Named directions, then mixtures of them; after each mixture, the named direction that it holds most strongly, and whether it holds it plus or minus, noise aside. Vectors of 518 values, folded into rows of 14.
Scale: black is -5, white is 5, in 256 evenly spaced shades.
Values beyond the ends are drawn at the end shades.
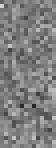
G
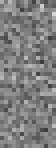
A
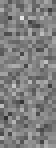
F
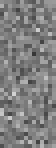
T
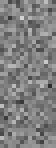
F, plus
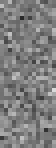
G, plus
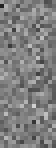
G, minus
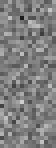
F, minus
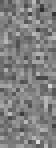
A, minus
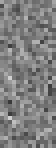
G, minus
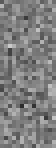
G, plus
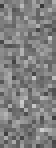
G, minus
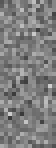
T, minus
